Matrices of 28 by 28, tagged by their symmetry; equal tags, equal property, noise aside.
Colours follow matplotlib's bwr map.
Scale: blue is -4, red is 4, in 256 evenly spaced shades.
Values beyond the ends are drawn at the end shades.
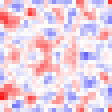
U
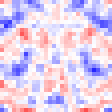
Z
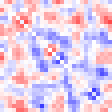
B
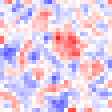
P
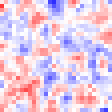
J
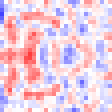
U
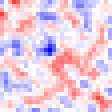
B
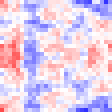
U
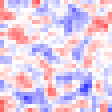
J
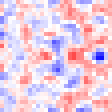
U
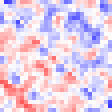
P
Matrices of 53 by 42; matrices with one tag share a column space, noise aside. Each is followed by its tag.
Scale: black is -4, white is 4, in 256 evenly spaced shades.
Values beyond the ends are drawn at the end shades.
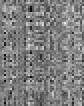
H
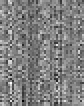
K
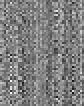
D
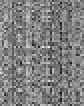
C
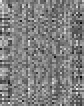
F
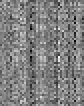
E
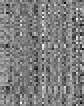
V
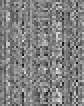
C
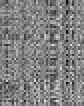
K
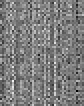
D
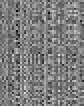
D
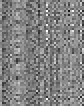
D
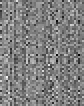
D
